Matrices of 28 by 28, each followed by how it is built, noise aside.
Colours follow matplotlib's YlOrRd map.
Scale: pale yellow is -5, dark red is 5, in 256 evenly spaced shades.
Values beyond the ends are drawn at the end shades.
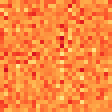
uneven columns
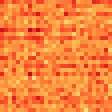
blocks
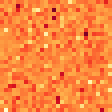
sparse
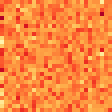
uneven columns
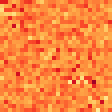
banded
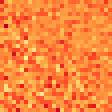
lower triangular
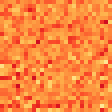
low rank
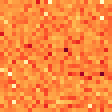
sparse
